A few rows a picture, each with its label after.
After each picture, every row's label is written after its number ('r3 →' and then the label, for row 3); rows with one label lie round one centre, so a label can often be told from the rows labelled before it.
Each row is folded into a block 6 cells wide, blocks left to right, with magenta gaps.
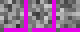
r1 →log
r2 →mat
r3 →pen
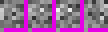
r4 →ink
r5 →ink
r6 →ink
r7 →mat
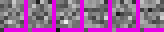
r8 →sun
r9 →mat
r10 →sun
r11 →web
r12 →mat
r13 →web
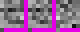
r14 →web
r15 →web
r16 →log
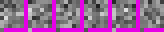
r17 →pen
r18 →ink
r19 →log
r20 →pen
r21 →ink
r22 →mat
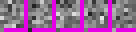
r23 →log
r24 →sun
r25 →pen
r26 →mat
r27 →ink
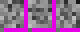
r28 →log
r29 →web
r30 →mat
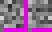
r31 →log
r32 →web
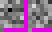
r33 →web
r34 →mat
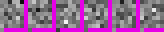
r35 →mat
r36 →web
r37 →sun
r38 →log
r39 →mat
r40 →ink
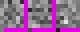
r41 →mat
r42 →web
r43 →sun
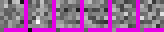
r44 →mat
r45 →sun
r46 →web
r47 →web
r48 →log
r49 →log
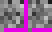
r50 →mat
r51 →mat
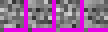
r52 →log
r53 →web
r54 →log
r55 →web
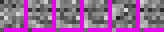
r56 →pen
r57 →web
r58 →web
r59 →web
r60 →ink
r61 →web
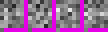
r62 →pen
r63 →log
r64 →ink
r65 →pen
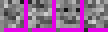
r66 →mat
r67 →pen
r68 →web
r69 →sun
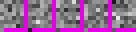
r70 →log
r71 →sun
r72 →web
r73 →ink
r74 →pen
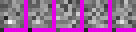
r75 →sun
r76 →sun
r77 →log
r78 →sun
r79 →sun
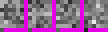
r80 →web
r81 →pen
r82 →log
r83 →sun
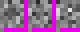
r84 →mat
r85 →mat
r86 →ink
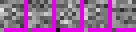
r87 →ink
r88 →pen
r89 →sun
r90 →ink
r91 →web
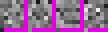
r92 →sun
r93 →mat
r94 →web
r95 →ink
